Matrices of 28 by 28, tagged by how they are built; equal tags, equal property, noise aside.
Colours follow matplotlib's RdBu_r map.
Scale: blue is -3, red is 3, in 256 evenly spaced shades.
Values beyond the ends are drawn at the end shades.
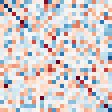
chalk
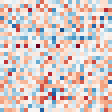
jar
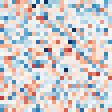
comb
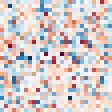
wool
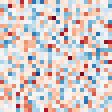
wool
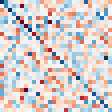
chalk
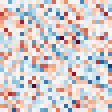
comb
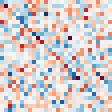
chalk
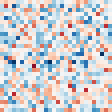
jar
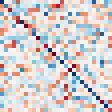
chalk
